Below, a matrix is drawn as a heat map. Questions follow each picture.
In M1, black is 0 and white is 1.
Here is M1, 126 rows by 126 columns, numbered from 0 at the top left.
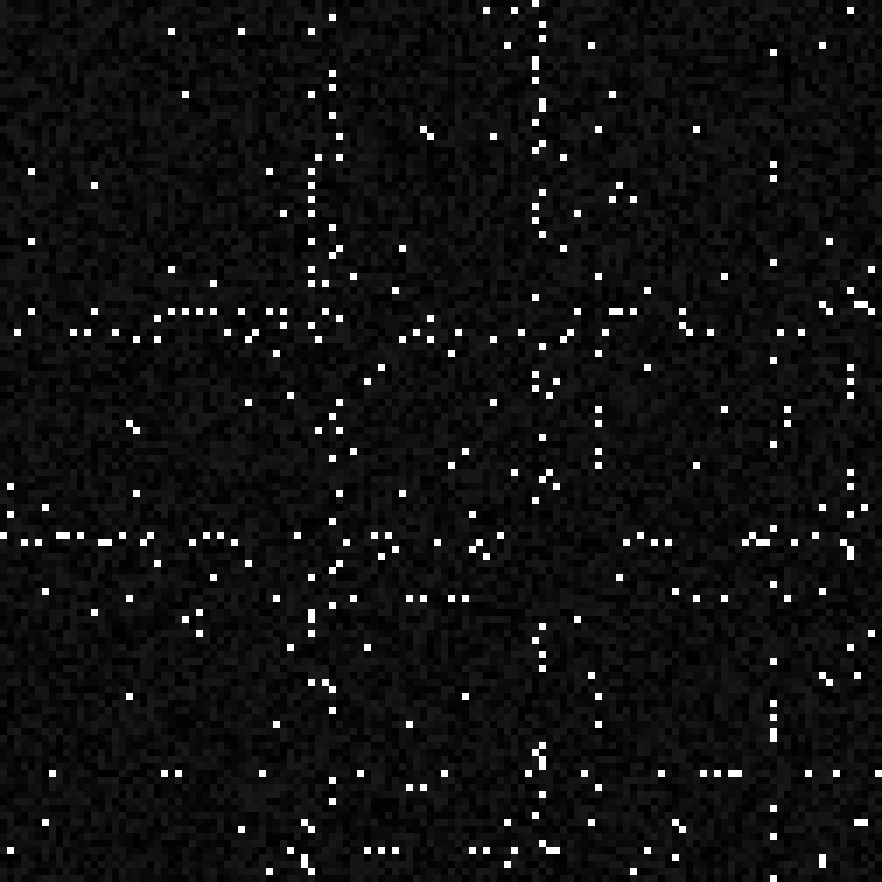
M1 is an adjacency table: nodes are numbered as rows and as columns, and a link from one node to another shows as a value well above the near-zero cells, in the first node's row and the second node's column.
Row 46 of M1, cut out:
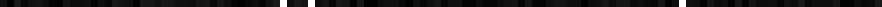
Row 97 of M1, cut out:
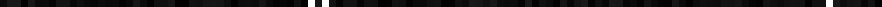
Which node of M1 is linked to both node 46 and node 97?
node 44
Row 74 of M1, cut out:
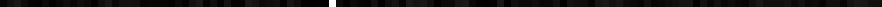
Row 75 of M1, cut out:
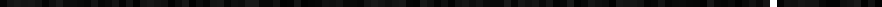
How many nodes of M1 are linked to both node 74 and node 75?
0
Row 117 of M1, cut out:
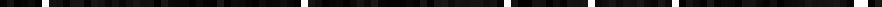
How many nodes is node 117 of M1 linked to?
7
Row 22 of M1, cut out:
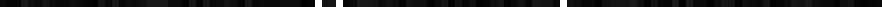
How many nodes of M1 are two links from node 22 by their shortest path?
5
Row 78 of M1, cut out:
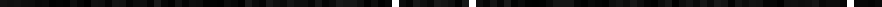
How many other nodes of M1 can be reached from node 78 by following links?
11
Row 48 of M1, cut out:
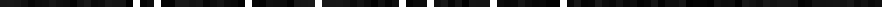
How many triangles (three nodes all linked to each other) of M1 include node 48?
8
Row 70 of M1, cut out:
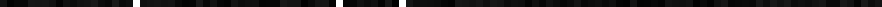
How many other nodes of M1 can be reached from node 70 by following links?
8
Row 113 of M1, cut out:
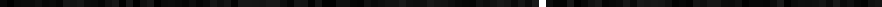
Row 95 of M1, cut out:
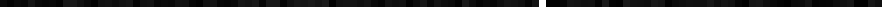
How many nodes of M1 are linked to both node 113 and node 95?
1
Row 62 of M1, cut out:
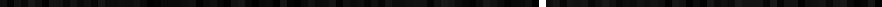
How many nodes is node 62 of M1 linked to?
1
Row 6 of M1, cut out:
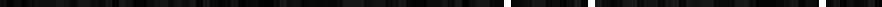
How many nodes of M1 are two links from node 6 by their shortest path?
4
